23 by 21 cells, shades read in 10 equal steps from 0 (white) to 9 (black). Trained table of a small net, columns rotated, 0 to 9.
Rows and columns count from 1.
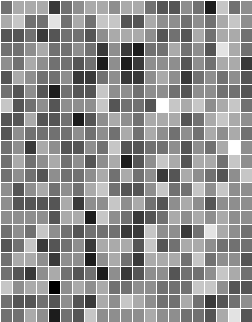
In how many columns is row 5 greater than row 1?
10
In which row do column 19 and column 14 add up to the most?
13
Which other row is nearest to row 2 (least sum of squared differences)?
12
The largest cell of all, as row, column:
21, 5
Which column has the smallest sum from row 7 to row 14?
20
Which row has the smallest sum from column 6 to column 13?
1
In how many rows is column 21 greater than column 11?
9
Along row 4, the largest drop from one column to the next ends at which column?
19
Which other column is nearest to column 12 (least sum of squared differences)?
11
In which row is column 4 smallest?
17
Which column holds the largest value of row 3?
4
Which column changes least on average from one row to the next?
6
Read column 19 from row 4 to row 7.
1 3 5 5
